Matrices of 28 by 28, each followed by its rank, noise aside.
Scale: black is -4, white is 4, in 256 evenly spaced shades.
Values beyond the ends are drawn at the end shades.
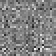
four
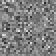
six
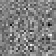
four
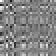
two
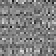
four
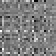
two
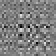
two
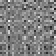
two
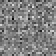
six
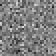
six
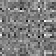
three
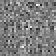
five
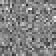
six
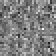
six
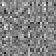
four
